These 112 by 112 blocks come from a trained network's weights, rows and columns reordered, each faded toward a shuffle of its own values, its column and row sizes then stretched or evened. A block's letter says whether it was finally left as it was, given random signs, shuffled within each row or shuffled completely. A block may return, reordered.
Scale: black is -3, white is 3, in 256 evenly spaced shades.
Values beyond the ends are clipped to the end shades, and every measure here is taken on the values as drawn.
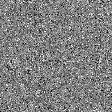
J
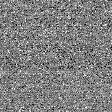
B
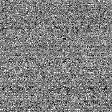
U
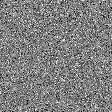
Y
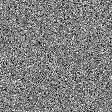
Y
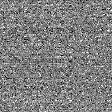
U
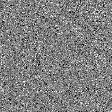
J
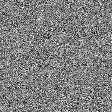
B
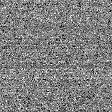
B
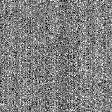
U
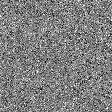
Y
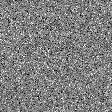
Y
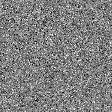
B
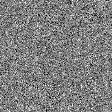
J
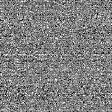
U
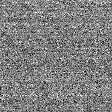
B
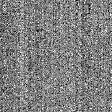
U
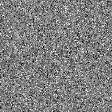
J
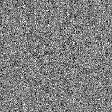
U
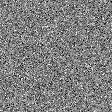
Y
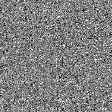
J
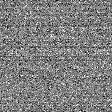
B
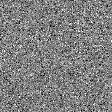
J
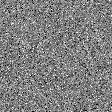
Y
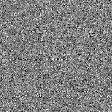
U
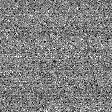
B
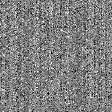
U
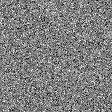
Y
